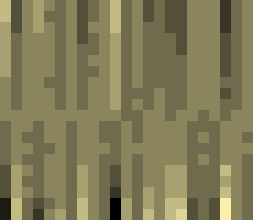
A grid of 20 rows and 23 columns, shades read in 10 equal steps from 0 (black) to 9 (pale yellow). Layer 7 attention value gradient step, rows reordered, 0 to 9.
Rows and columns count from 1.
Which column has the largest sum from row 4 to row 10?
11
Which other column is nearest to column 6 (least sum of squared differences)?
22
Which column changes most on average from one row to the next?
21
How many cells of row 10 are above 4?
14
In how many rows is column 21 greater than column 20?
9
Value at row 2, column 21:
2
